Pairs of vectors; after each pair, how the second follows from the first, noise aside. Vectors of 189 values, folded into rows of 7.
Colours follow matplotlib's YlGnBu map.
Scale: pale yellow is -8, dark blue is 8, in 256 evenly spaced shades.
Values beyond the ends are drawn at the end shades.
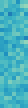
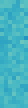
shrunk.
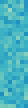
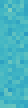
shrunk.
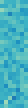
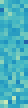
sign-scrambled.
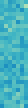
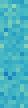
wrapped around, negated, partly zeroed.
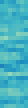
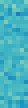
wrapped around, negated, partly zeroed.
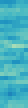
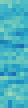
negated.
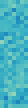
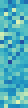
negated, scaled up.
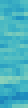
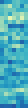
wrapped around, negated, scaled up.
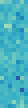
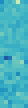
wrapped around, negated, partly zeroed.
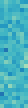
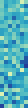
negated, scaled up.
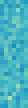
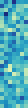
wrapped around, negated, scaled up.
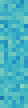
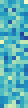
wrapped around, negated, scaled up.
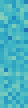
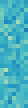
sign-scrambled.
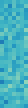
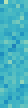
wrapped around, negated, partly zeroed.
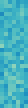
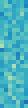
copied.
